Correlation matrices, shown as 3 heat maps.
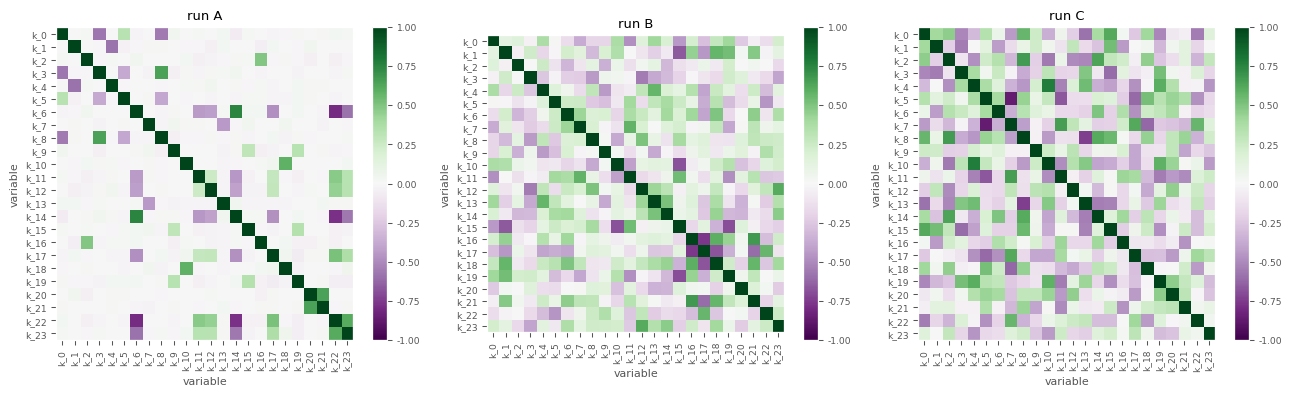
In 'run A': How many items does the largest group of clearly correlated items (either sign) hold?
7
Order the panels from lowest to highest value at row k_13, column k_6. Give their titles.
run C, run A, run B
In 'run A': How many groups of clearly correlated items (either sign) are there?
8
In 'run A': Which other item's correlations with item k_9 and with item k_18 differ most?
k_10
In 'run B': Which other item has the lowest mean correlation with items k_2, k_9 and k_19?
k_15
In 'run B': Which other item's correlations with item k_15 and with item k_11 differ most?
k_1
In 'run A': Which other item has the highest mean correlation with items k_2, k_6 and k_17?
k_16
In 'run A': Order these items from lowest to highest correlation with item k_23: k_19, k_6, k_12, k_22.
k_6, k_19, k_12, k_22
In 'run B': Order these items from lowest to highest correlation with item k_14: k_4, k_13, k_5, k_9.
k_9, k_4, k_5, k_13
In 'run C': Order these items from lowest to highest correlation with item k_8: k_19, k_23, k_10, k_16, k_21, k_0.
k_10, k_19, k_16, k_23, k_21, k_0
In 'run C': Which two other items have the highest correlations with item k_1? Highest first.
k_15, k_0
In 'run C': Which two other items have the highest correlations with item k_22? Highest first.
k_7, k_17
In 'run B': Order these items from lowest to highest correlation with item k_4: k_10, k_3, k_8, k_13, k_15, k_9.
k_9, k_3, k_10, k_15, k_8, k_13
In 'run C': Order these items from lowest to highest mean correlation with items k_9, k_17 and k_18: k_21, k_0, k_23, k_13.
k_13, k_21, k_23, k_0
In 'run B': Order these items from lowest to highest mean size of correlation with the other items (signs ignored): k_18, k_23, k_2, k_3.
k_2, k_3, k_23, k_18
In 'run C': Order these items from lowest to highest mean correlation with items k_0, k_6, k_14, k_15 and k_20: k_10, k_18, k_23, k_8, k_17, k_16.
k_17, k_10, k_23, k_16, k_18, k_8
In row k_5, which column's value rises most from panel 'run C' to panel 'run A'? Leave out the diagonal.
k_7
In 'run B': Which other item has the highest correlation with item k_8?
k_12
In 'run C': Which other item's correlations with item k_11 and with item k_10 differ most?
k_4
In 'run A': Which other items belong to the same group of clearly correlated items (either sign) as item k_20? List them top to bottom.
k_21
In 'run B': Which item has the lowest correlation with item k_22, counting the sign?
k_5
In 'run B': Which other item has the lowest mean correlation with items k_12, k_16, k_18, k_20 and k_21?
k_17
